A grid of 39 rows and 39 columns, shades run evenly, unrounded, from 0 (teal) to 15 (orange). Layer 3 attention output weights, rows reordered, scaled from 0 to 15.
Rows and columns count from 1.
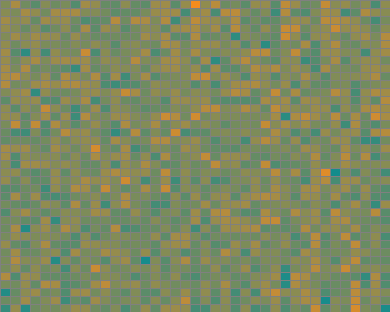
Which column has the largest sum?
32
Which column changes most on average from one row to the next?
27
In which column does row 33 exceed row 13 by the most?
36
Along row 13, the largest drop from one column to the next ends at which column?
10
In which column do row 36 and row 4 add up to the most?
30
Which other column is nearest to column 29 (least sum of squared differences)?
37
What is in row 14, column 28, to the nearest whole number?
11
